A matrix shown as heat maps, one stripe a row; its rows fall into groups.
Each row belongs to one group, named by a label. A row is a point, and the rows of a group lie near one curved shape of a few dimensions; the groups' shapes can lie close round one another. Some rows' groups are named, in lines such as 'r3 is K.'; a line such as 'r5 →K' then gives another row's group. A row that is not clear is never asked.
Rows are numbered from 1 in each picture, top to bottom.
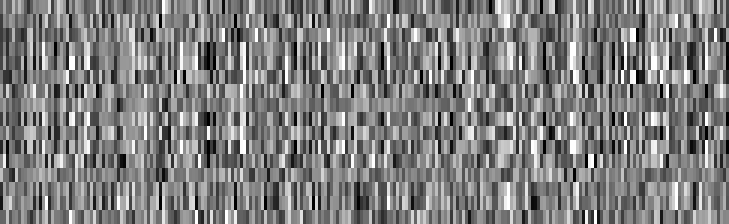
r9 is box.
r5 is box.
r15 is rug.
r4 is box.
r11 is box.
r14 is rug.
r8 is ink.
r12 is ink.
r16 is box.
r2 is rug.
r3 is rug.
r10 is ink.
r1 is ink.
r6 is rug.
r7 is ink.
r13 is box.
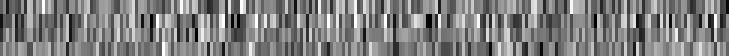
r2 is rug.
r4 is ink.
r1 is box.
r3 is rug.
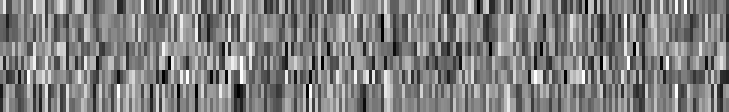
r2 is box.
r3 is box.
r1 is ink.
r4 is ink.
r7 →rug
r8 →rug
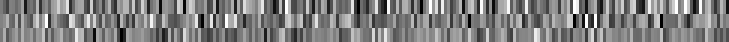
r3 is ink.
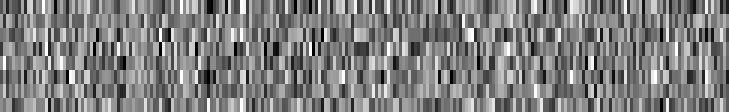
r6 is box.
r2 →ink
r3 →ink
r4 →rug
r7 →ink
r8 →ink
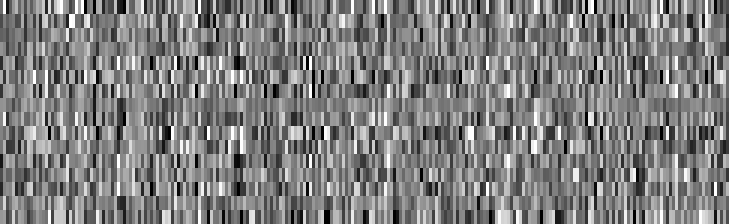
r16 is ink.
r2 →box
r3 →rug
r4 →box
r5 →rug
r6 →ink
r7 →rug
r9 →ink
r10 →ink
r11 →box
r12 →rug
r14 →rug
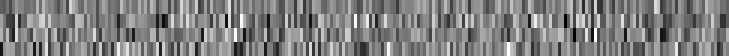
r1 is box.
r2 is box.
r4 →rug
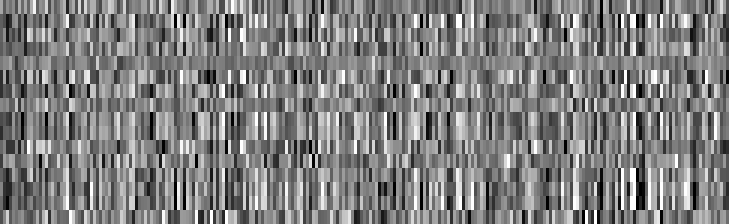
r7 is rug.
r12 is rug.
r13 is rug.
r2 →rug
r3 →box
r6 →box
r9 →rug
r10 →rug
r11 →box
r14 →rug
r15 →rug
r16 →box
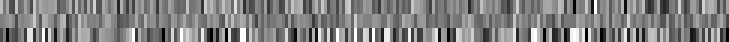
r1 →box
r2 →ink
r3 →box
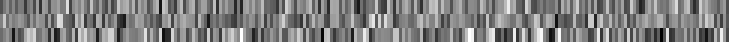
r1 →rug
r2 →ink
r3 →ink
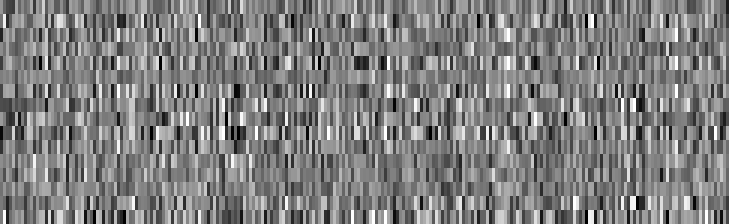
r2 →ink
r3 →rug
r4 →ink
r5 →rug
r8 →rug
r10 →rug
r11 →rug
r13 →ink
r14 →ink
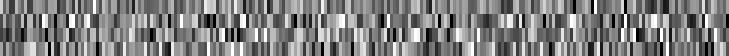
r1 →box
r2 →box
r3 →rug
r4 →ink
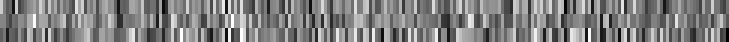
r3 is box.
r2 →ink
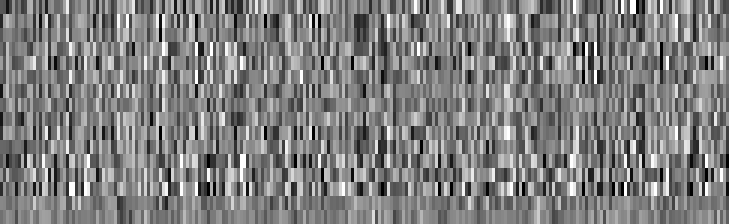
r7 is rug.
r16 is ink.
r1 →rug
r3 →rug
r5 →ink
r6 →box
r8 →ink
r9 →rug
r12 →box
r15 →ink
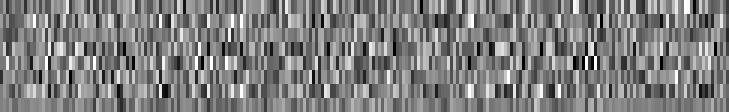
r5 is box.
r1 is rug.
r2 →ink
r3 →box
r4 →ink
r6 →rug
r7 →ink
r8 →ink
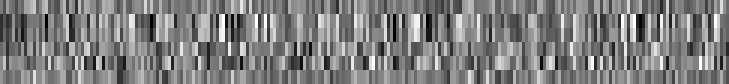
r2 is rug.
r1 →ink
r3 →rug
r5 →ink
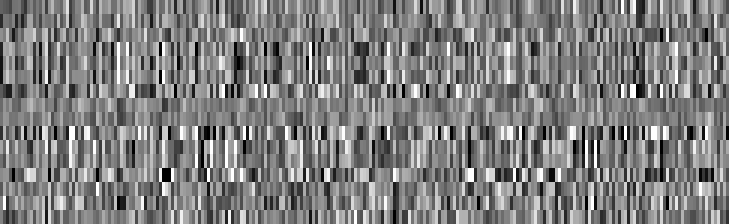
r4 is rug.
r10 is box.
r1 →rug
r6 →rug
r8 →ink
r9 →ink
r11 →box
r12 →box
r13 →ink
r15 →ink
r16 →box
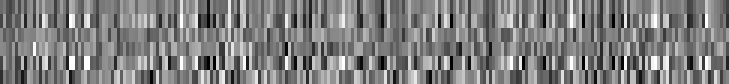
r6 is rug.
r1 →box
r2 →box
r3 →box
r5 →box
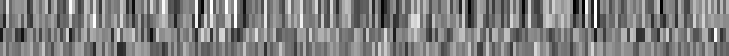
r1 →box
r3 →rug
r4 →ink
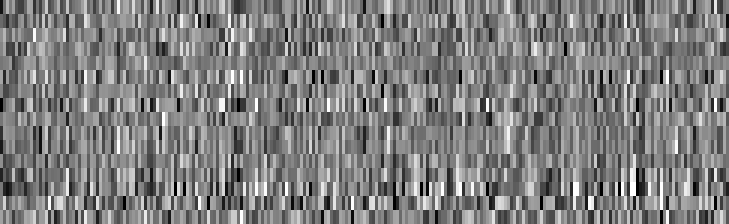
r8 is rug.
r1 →rug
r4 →box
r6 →ink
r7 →box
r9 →ink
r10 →rug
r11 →rug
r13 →rug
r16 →ink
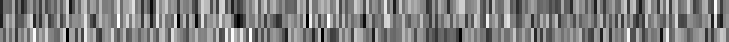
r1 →rug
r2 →rug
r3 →ink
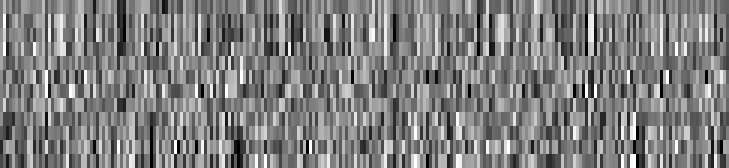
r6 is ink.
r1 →ink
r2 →ink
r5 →box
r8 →ink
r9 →box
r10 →rug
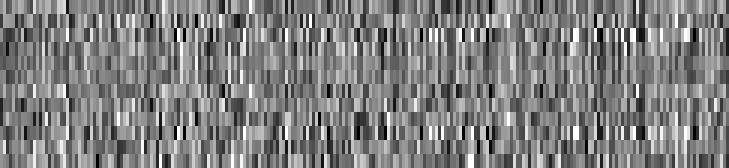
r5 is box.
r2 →rug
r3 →rug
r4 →box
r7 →ink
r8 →rug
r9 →rug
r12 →ink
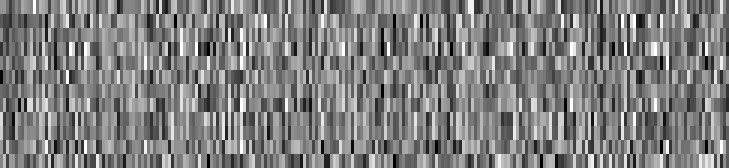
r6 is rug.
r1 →ink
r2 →rug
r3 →box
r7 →box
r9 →box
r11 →ink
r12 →ink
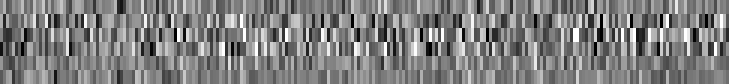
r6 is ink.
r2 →ink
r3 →rug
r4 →rug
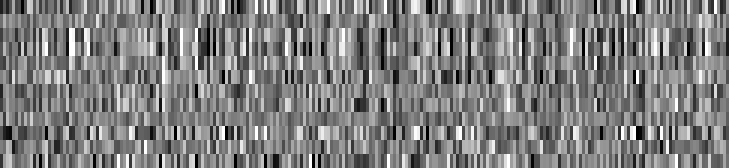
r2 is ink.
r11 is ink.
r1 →rug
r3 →box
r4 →box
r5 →box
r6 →ink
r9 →ink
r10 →rug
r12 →rug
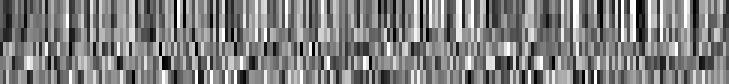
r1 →rug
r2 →rug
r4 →rug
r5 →ink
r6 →box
